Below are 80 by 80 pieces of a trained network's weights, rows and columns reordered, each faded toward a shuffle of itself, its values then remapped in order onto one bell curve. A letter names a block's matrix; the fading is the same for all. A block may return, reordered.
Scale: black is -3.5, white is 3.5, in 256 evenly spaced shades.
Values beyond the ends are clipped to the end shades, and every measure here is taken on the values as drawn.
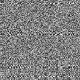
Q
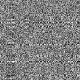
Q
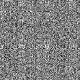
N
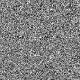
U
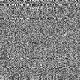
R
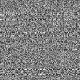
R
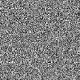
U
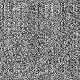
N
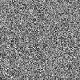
U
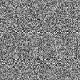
Q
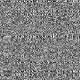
R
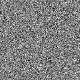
U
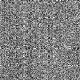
N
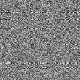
R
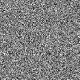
U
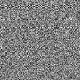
Q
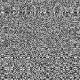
R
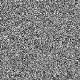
U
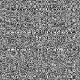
Q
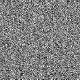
U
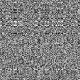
R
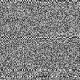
R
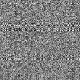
R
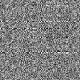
Q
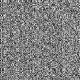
N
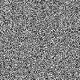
U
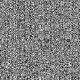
N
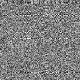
Q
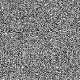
U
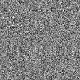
U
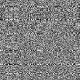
R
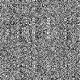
N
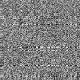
Q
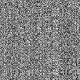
N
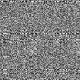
R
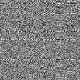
Q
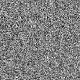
U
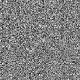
U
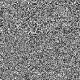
U
